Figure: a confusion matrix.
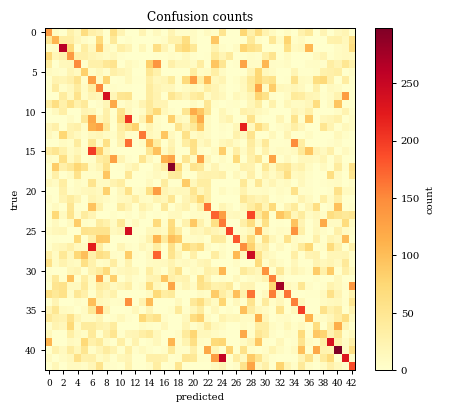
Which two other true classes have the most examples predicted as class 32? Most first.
23, 42
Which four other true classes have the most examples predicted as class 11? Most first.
25, 14, 34, 28
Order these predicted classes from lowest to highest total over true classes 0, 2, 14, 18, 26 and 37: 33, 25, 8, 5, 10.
25, 10, 5, 33, 8
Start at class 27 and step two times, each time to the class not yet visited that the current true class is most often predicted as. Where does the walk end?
20
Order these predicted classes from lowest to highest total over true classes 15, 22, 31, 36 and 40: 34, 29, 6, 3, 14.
34, 14, 29, 3, 6
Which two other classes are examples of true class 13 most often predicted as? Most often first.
16, 2
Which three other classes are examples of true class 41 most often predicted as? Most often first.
24, 23, 28
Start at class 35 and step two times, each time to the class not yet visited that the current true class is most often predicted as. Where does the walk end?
29
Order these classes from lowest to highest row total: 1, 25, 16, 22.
1, 22, 16, 25
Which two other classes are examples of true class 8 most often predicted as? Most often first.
41, 29
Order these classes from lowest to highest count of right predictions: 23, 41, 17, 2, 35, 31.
31, 23, 35, 41, 2, 17
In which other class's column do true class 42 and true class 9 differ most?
28
